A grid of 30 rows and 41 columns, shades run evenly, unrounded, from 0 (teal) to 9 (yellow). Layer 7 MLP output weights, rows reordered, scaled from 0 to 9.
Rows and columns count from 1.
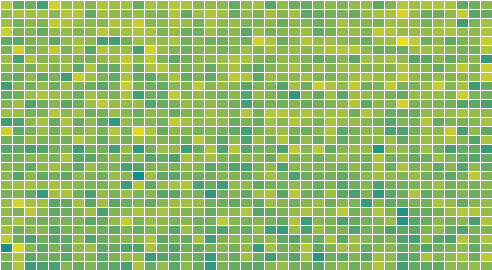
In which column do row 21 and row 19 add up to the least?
11
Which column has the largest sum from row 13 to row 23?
23
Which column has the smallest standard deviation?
28
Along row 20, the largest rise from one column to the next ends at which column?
13
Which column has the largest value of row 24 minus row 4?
21
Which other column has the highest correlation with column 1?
10
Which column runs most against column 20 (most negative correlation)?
16
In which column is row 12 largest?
34
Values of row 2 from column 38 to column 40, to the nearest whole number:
5 7 3
